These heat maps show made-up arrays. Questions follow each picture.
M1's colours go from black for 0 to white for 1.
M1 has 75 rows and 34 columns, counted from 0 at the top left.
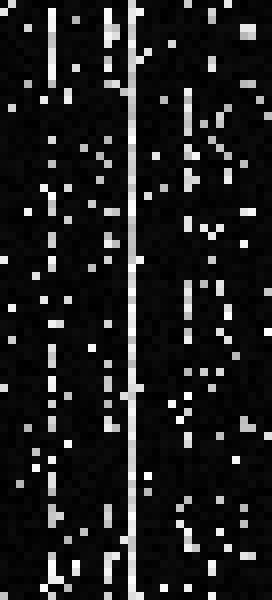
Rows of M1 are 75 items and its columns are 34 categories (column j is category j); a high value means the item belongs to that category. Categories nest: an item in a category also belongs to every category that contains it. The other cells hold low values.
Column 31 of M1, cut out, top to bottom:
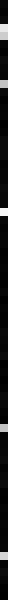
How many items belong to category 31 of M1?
6
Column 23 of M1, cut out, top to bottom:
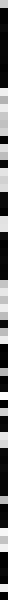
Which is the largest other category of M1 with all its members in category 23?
27
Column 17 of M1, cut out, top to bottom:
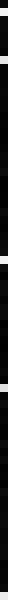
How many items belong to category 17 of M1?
5
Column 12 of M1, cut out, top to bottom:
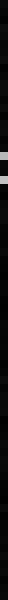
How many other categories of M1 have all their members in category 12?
1
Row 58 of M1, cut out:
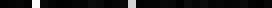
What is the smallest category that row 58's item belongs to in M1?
4
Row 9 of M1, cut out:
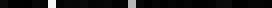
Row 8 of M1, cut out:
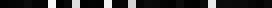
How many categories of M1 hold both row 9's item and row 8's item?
2
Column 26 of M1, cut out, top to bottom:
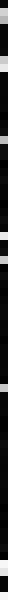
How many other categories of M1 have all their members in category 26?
3
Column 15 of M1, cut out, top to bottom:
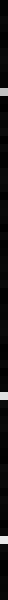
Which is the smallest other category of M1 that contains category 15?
8
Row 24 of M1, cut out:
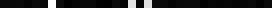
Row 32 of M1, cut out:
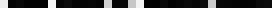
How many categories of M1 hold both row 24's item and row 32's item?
2
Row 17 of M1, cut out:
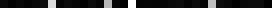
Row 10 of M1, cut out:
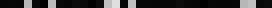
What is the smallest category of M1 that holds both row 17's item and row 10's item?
13
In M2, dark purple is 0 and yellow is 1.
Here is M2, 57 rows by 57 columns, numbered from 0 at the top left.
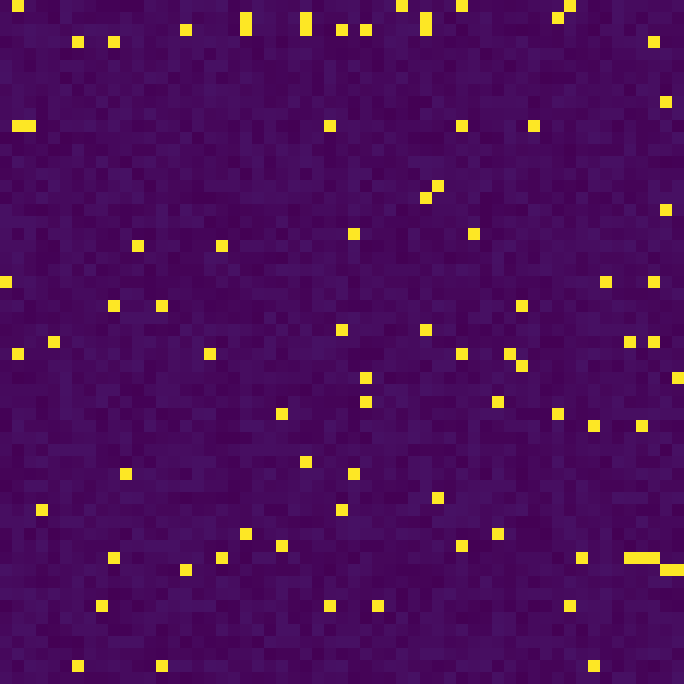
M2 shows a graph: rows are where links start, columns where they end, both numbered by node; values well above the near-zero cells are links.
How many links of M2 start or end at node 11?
1
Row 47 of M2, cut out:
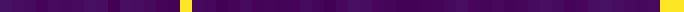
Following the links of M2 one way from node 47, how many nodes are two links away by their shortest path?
4
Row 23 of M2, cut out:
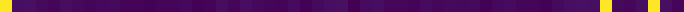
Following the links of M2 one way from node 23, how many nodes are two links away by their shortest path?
7
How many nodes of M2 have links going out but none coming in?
4
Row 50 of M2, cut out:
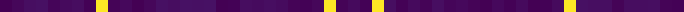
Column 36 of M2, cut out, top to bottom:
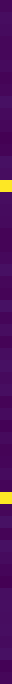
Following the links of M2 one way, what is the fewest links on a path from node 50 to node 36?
3
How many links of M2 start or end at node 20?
5
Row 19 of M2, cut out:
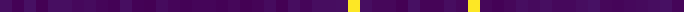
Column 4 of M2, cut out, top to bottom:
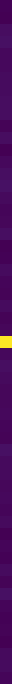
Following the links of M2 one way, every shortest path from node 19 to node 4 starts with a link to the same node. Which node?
node 29
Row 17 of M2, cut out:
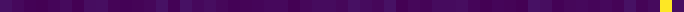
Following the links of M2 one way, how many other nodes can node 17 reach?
4
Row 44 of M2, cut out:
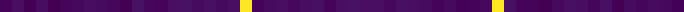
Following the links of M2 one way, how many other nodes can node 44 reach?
5
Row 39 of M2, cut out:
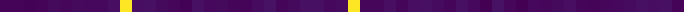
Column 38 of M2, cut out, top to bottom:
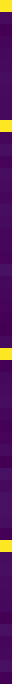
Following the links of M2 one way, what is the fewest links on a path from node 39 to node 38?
2
